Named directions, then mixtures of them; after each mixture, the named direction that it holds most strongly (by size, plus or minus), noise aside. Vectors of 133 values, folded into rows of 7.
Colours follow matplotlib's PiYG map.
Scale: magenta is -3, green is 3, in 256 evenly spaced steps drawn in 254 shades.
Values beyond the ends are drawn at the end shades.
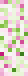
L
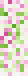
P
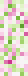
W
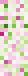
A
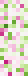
A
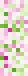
L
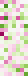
A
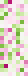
P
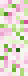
W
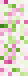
W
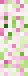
A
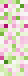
A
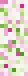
L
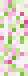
W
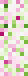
A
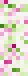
W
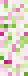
A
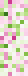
P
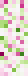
L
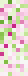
P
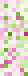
A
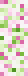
L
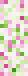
L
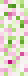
W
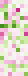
A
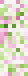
A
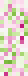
W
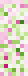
P
